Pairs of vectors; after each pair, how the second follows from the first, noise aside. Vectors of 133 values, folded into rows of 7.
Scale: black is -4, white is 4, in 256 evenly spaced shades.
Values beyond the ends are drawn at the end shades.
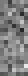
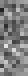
reversed, negated.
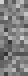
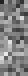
negated.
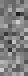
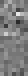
negated, partly zeroed.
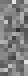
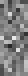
wrapped around.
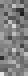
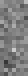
reversed, shrunk.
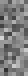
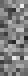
reversed, negated.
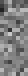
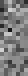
copied.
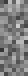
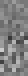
negated, partly zeroed.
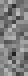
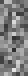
reversed, negated.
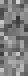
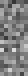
shuffled.
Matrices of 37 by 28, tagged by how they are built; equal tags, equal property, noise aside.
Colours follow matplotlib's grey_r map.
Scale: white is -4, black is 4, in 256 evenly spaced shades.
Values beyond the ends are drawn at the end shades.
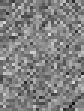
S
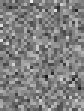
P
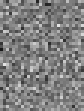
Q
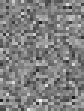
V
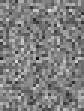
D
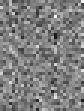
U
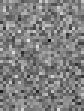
D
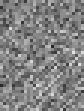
S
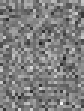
Q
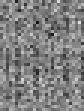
Q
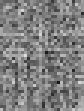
Q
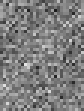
S
